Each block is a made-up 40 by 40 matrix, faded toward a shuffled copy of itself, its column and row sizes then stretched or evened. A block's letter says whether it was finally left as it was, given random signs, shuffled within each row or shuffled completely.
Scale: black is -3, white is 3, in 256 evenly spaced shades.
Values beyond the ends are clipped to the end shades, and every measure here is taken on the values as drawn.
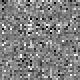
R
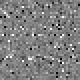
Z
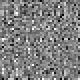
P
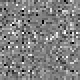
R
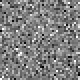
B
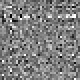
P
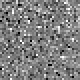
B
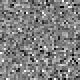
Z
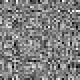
P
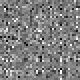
P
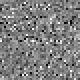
Z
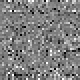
P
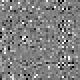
P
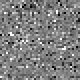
Z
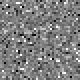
B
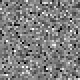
B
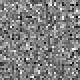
R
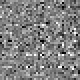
R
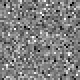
B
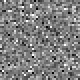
B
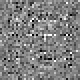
P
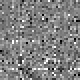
R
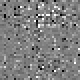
P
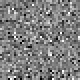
R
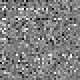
R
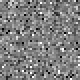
Z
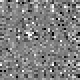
P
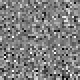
R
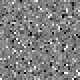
B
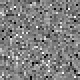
B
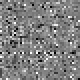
R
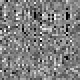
P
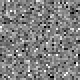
B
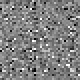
P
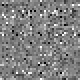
R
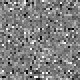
Z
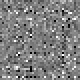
R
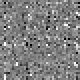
R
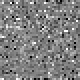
Z
